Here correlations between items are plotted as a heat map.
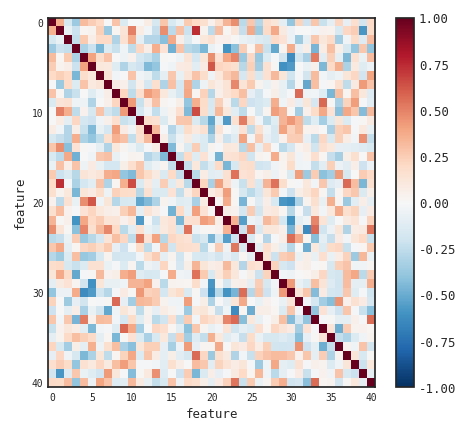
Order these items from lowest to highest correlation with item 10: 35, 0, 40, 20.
20, 0, 35, 40
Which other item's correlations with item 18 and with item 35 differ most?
37
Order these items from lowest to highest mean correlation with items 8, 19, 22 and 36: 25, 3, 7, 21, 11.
3, 11, 25, 7, 21
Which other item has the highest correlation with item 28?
18
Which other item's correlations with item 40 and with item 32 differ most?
23
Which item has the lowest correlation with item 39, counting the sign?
1
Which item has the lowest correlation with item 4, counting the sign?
30
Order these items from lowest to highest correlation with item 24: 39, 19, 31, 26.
19, 26, 39, 31
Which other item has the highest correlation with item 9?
34
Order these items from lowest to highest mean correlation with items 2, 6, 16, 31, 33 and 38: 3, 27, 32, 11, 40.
3, 32, 27, 11, 40
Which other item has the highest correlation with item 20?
5
